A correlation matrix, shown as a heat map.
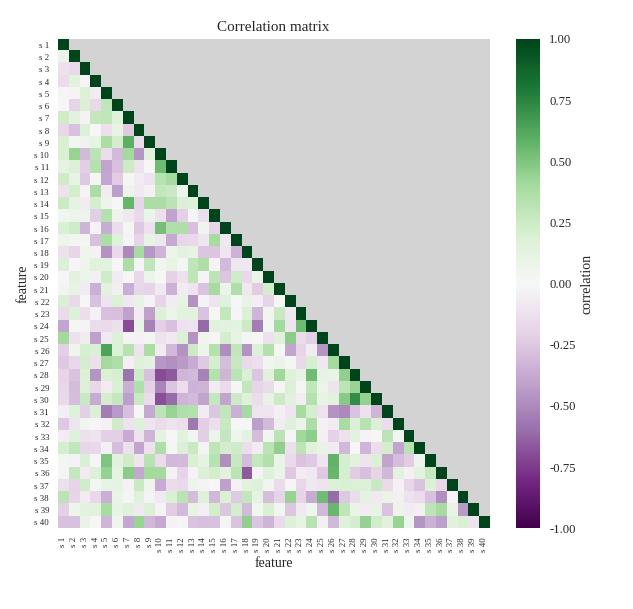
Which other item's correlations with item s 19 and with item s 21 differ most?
s 24
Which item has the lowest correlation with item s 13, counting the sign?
s 32
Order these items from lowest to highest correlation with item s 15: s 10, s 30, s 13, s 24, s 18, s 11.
s 11, s 18, s 10, s 13, s 24, s 30
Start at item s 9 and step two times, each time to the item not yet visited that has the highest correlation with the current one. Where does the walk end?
s 14
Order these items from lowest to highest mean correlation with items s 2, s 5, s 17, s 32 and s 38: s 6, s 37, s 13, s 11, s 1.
s 13, s 11, s 37, s 1, s 6
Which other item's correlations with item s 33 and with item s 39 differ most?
s 26
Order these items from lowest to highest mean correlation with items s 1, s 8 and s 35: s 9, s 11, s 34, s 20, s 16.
s 16, s 11, s 34, s 20, s 9
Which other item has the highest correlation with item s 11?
s 10
